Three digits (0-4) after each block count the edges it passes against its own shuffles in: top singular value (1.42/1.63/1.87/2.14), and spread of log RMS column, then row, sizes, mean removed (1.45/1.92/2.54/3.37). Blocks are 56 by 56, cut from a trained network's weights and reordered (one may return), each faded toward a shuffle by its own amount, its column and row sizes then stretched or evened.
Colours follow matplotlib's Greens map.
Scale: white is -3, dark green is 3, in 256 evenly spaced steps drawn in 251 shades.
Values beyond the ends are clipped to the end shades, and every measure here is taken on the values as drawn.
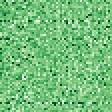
2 1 1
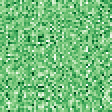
3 2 0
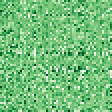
2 3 2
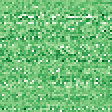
1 0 3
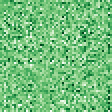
0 3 1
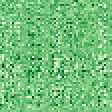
1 3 3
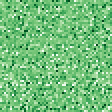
0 0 1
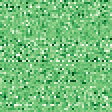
0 0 3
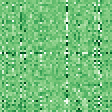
4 3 1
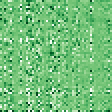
3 4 2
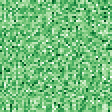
3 0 0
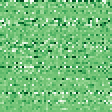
3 0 4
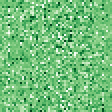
1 3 0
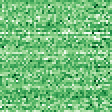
2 1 2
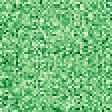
3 1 0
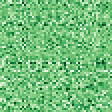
3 0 2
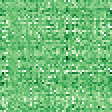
3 3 1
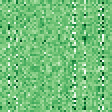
4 3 0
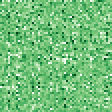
1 2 2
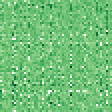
0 3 1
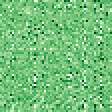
3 2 2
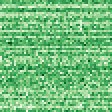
4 0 0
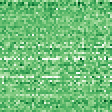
3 1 3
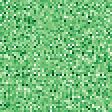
2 1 1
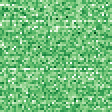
1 0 1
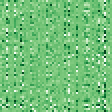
3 4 1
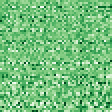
3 0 4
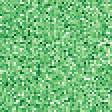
0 1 0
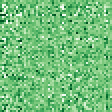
0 3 2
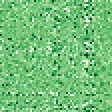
2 2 2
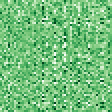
3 3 0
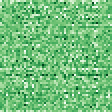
1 2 2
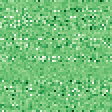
0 0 3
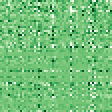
1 3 4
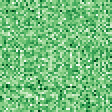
2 0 0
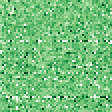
1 0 2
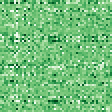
3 2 3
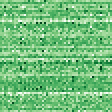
4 1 2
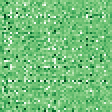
1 2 2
